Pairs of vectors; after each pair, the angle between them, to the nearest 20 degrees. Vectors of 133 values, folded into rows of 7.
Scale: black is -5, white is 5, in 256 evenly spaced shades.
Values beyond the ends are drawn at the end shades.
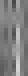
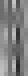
160 degrees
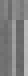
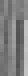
20 degrees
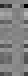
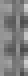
100 degrees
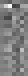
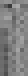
140 degrees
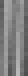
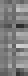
100 degrees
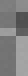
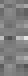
80 degrees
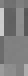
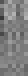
120 degrees
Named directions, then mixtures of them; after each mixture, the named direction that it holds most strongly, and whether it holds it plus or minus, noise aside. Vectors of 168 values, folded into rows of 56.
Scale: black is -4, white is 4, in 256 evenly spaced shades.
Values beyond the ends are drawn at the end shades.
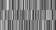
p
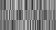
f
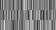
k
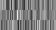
f, minus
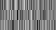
k, plus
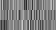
k, minus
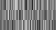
f, plus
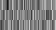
p, minus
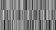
k, minus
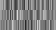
f, minus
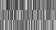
f, minus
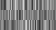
f, plus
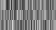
f, minus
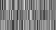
k, plus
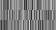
p, minus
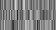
k, plus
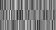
f, plus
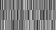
k, plus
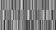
k, minus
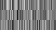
p, plus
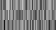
f, plus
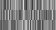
f, plus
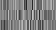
f, plus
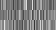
k, plus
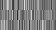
p, plus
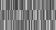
f, minus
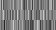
k, minus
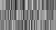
f, minus
